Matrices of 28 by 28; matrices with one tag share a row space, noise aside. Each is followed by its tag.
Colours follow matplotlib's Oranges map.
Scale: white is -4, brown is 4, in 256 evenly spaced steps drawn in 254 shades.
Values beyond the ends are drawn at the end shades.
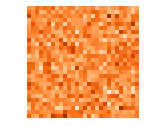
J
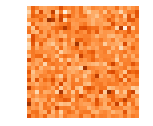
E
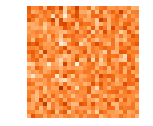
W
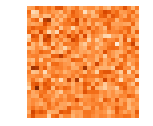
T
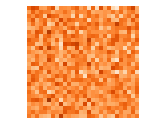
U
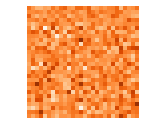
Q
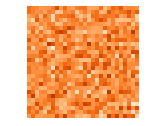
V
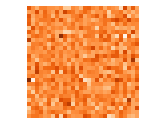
E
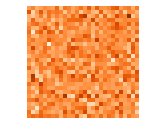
U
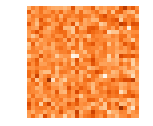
J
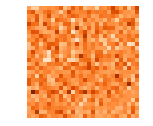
T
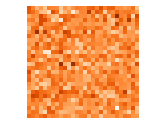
T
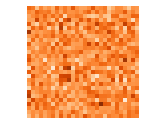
E
